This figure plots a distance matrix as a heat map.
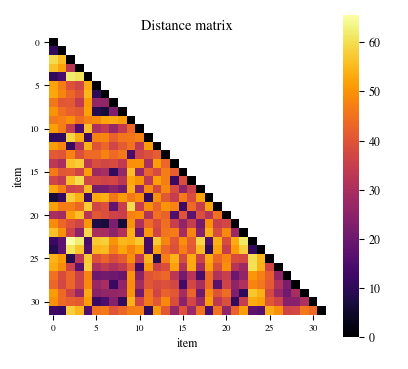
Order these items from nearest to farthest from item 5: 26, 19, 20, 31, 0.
26, 19, 20, 31, 0
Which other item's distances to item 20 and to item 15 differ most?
19
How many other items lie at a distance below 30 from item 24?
7
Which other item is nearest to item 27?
17
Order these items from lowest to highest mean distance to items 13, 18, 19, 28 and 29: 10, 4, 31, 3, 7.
7, 10, 31, 3, 4
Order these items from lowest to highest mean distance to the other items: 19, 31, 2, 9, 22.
31, 22, 19, 2, 9
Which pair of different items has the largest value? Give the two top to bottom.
2, 23
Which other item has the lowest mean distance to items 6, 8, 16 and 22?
21
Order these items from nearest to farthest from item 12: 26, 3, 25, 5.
25, 3, 26, 5
